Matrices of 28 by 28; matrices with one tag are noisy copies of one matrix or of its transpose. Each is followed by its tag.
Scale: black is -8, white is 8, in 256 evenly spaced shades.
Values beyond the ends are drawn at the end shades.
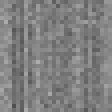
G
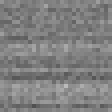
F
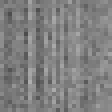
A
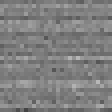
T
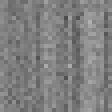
F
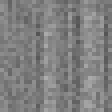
F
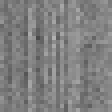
A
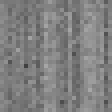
F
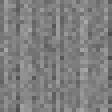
T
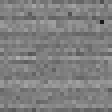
T
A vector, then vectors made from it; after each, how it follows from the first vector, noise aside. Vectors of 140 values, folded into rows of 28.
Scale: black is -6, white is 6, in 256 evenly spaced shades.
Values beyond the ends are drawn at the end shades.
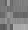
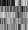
reversed, negated, scaled up.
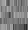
negated.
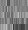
negated.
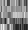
negated, scaled up.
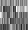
wrapped around, scaled up.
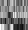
negated, scaled up.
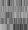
negated.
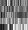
scaled up.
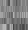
negated.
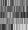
scaled up.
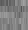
reversed, negated, shrunk.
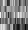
negated, scaled up.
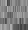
negated.
